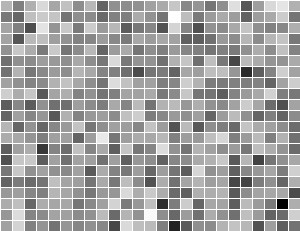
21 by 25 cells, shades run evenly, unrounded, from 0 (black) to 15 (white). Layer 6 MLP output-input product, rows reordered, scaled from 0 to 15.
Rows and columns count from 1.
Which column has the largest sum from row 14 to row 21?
2
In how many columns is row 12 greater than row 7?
14
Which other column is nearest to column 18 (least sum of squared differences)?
19
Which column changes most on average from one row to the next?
21
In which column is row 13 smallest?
7
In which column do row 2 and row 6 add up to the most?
15
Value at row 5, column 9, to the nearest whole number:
6
